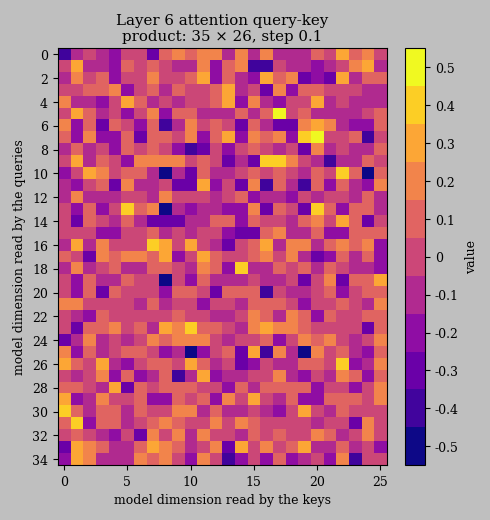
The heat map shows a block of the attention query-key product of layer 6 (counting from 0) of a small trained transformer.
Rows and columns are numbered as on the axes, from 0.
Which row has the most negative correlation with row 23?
1
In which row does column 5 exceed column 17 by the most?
4
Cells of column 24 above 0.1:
5
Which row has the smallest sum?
11
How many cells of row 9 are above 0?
11
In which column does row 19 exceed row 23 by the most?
24
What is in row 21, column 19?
-0.2
